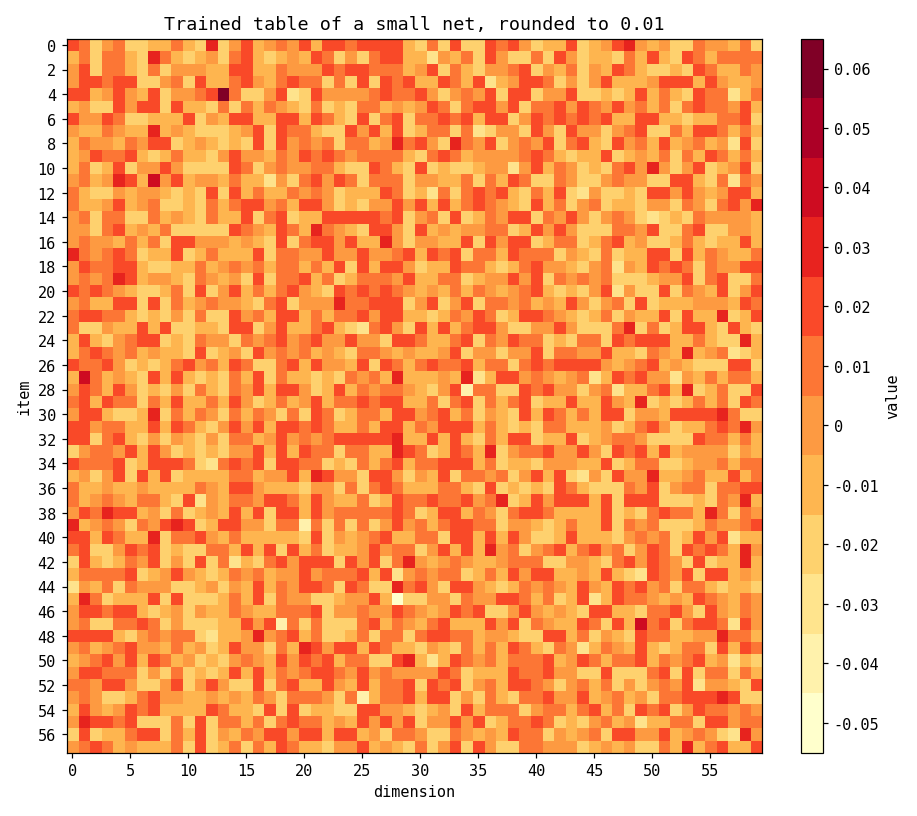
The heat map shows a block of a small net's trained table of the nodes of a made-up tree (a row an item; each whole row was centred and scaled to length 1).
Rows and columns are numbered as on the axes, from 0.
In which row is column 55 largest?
38
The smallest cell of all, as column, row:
28, 45
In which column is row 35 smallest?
44
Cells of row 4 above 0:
26
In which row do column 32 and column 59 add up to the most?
13
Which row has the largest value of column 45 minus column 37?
46
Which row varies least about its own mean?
9
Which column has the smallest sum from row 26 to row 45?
52
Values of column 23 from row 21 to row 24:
0.03 0.01 -0.01 0
